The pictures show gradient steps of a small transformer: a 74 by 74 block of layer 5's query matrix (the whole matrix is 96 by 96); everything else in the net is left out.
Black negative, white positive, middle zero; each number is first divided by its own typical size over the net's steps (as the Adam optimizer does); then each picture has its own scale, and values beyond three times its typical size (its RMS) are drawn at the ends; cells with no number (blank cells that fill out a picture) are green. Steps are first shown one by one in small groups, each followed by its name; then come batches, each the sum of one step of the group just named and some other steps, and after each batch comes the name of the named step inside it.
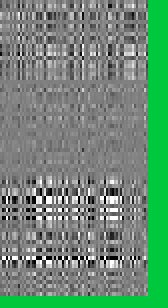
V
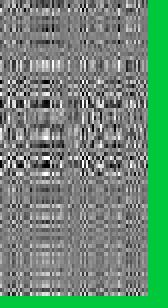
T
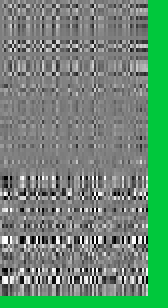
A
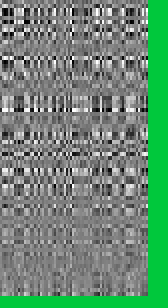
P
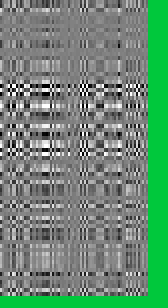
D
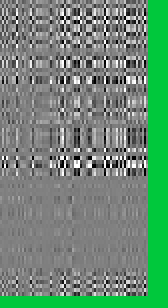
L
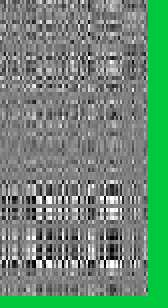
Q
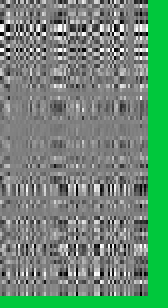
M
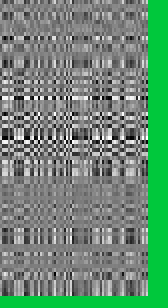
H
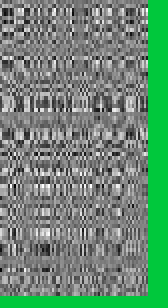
P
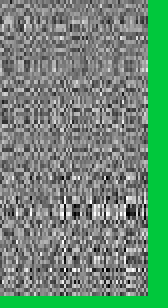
M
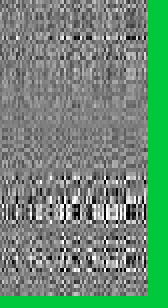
V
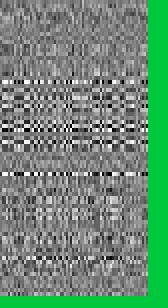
V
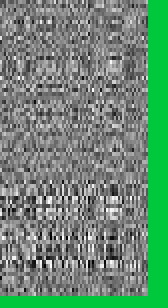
Q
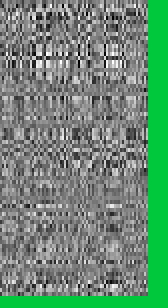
L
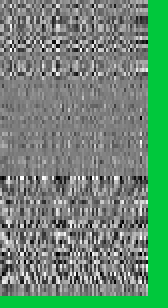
A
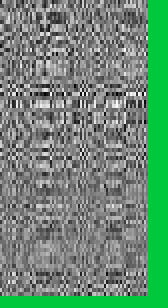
D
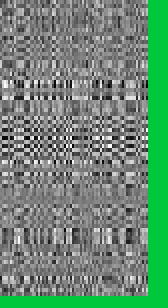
H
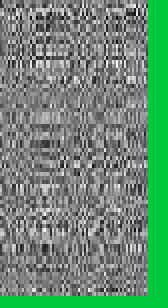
L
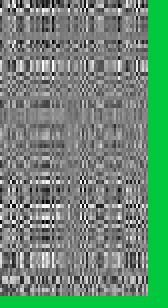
T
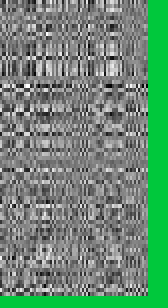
D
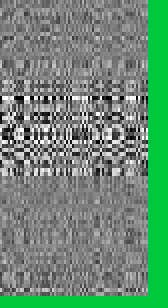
H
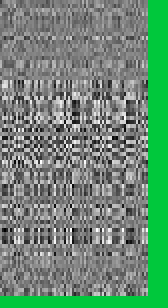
H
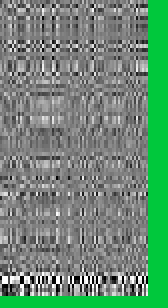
A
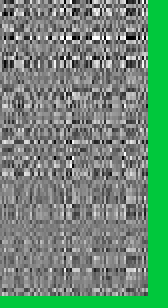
P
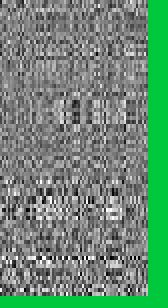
V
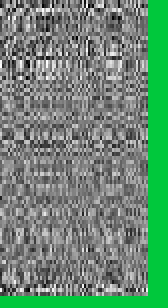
H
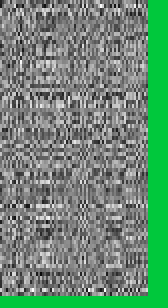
D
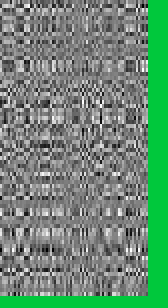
T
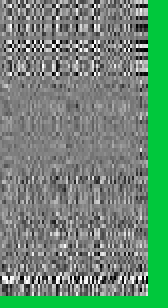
A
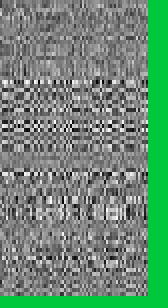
V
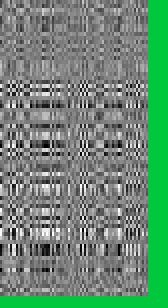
M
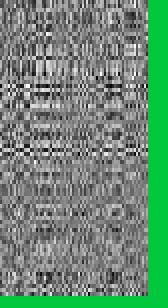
D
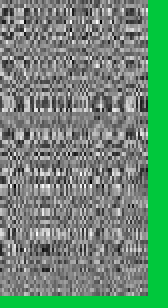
P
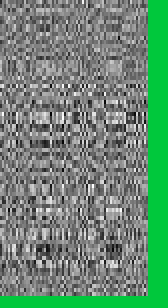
Q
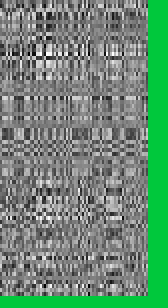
V
